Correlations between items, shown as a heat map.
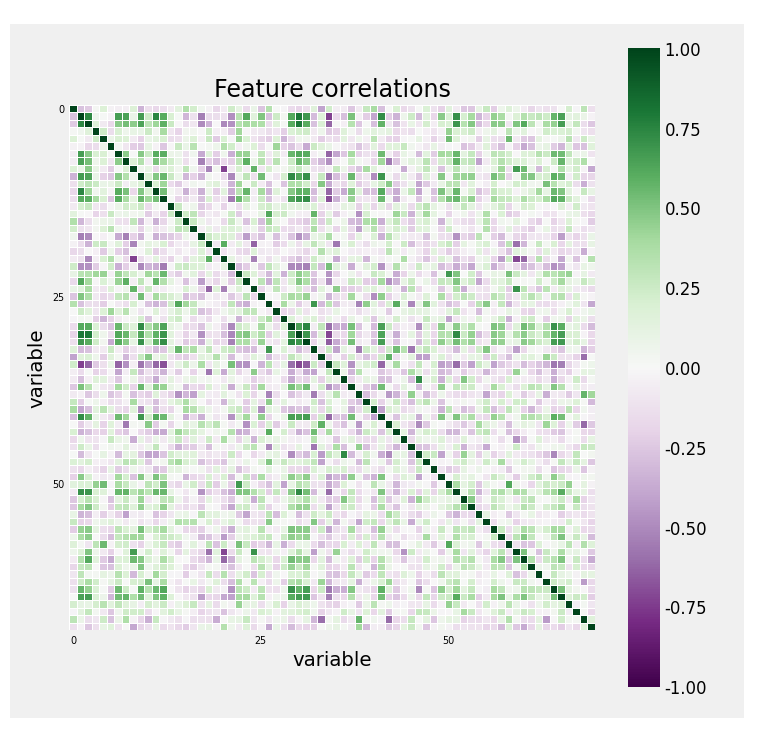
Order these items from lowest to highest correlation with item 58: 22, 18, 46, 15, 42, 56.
42, 56, 15, 46, 18, 22
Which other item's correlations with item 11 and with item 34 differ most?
1
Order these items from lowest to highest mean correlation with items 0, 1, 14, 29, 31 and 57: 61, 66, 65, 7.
66, 61, 7, 65
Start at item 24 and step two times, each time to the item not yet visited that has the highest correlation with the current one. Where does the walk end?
8
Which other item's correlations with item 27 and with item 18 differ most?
24
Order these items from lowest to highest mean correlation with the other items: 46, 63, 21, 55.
21, 46, 55, 63
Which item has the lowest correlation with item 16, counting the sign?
38
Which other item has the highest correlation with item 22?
50
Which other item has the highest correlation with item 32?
26
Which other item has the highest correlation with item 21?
34
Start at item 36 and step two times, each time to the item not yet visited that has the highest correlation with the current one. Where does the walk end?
52
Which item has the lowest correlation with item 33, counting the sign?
68
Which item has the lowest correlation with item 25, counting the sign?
40
